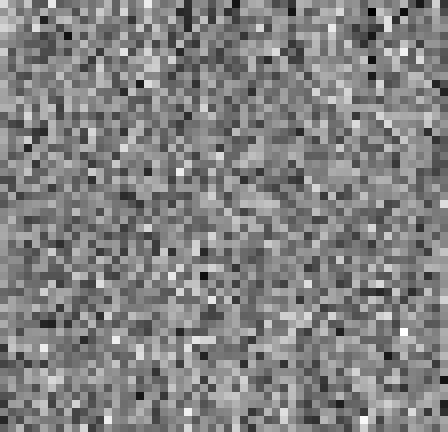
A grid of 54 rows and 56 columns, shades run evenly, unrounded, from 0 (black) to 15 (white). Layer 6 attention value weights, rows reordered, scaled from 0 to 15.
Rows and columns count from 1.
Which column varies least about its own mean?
21
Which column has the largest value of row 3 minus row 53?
1
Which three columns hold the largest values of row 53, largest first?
46, 14, 36
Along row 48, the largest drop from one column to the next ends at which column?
26
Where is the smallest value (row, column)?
2, 47
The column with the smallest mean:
12
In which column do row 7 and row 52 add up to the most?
49
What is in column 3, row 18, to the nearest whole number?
9
